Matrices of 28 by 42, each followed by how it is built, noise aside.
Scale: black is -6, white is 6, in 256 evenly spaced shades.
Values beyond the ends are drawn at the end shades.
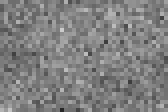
smooth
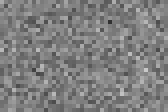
repeating rows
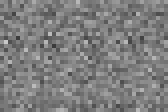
repeating columns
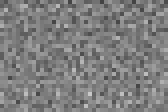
repeating columns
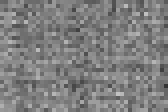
blocks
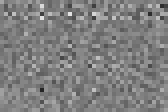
low rank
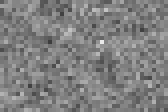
smooth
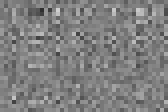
low rank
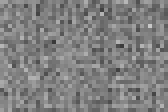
blocks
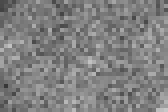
smooth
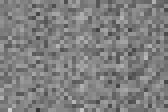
repeating rows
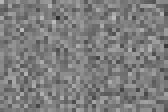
repeating rows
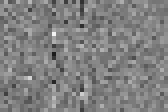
uneven columns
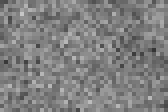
smooth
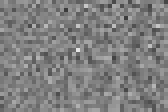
low rank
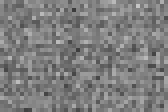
blocks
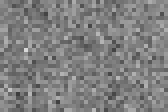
blocks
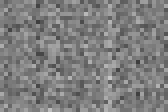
repeating rows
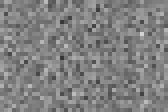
repeating rows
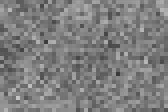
smooth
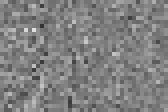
uneven columns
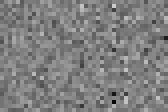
uneven columns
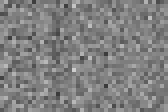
repeating rows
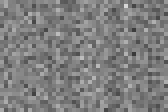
repeating rows
